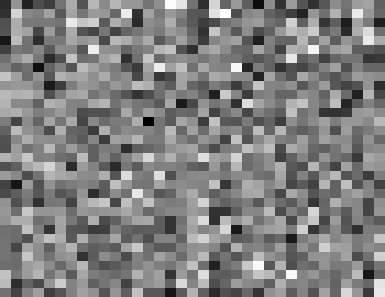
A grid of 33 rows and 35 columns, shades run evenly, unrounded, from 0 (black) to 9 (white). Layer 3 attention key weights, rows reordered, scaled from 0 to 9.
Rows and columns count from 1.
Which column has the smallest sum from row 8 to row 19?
33
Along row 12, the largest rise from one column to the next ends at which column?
23
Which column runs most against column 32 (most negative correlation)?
2
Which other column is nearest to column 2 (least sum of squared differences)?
21
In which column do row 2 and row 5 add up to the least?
1
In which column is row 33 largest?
35
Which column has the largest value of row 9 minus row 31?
34
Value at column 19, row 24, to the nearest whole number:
5
